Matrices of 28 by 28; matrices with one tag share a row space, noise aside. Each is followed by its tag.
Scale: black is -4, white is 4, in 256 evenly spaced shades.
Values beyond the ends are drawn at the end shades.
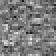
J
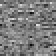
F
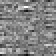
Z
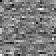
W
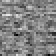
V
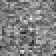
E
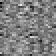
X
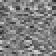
X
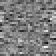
F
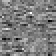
V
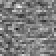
W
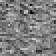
E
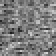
F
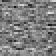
V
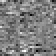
E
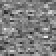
F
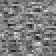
J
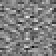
X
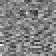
X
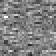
J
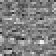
W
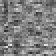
J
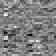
J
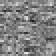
Z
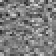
X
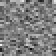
X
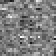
E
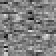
J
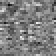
E
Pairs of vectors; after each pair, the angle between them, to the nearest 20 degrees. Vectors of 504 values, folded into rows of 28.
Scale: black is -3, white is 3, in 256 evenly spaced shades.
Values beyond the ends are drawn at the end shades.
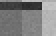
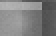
160 degrees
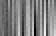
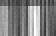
120 degrees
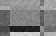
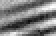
80 degrees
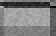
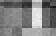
60 degrees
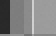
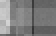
160 degrees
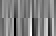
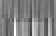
160 degrees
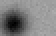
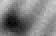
20 degrees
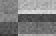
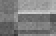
20 degrees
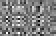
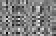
160 degrees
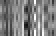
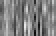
140 degrees
